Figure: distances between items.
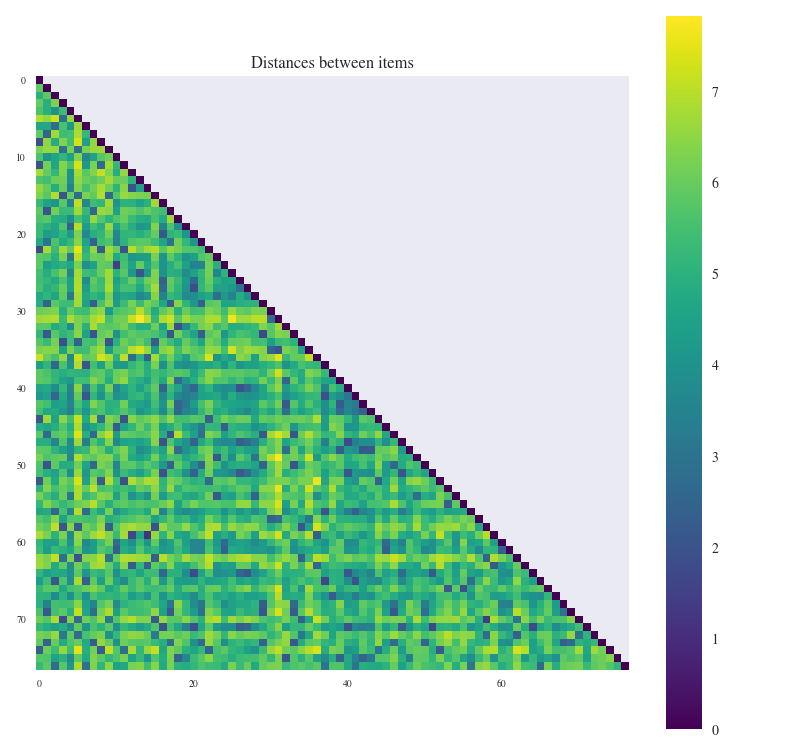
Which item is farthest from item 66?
31
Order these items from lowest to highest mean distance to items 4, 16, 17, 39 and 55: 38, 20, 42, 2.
42, 20, 2, 38
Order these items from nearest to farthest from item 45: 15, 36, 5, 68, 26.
68, 26, 36, 15, 5
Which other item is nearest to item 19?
4
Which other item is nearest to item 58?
70
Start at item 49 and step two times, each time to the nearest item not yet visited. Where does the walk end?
54
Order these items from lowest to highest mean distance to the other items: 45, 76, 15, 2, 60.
60, 45, 2, 76, 15
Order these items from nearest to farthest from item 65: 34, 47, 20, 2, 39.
2, 47, 20, 39, 34
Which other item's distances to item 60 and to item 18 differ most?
32
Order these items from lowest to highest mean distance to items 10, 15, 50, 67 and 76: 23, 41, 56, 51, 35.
41, 56, 51, 23, 35
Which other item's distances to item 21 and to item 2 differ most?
7
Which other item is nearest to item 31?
35
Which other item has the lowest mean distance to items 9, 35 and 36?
34
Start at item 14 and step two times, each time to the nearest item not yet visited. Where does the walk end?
12
